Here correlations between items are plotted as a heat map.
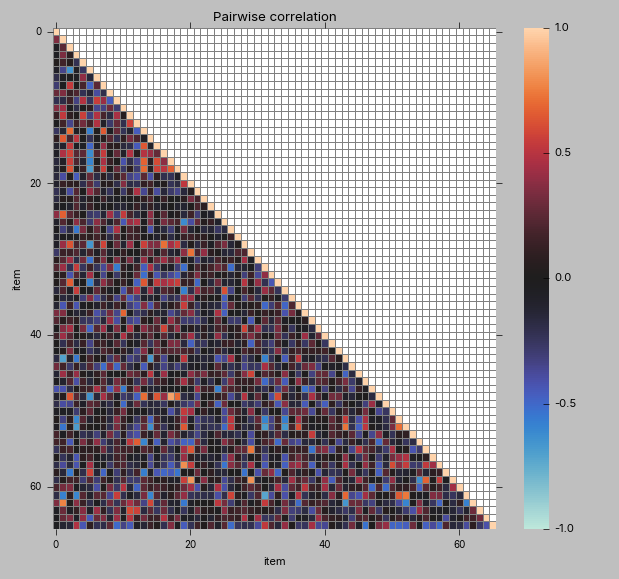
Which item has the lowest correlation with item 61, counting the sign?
31
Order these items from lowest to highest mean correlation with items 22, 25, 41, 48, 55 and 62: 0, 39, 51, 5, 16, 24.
5, 51, 0, 24, 39, 16
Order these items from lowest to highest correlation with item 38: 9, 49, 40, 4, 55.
55, 9, 4, 40, 49
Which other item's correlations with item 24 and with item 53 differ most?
1
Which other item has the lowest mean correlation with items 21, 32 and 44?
13
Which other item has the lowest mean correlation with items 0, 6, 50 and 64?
65
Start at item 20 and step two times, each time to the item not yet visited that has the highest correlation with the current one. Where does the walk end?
29
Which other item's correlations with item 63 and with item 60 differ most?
12
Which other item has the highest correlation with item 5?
58
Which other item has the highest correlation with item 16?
28
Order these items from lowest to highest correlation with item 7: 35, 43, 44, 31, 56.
44, 31, 35, 56, 43
